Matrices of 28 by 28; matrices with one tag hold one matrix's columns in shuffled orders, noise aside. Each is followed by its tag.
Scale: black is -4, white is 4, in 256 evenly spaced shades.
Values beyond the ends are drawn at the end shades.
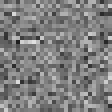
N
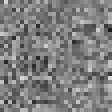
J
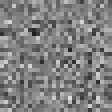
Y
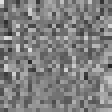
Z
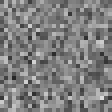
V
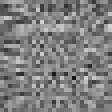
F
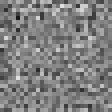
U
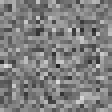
Y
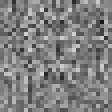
Z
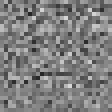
F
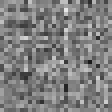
Z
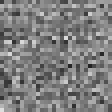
N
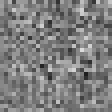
Z
